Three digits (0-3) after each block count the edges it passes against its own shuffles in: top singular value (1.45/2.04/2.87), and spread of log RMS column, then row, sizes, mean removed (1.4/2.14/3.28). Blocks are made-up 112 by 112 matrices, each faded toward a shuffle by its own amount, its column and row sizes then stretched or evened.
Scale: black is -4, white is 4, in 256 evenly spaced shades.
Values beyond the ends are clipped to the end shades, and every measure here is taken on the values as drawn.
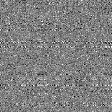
2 0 2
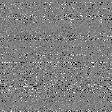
0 1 3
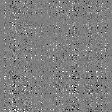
1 3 2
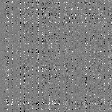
1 3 2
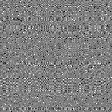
3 0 2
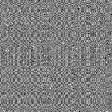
3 1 1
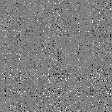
0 2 2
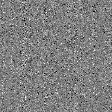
0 2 0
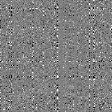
2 3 2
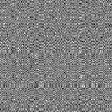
3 1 2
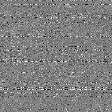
2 0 3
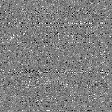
2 1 2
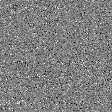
0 0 1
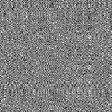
3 1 0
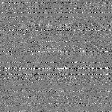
2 0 3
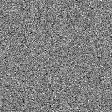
1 0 0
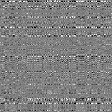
3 1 3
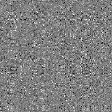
2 2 1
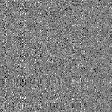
2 2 0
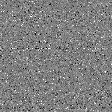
1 0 1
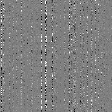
2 3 0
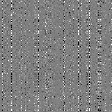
3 3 1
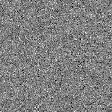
1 1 0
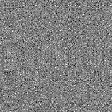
2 0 1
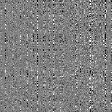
2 3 1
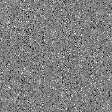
1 2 0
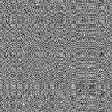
3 1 0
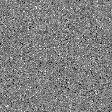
1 1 0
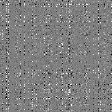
2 3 2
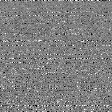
1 0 3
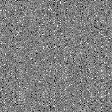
2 2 0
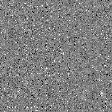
0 2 1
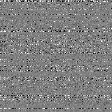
2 1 3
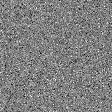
0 0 0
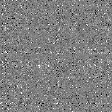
1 2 2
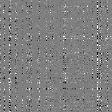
2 3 2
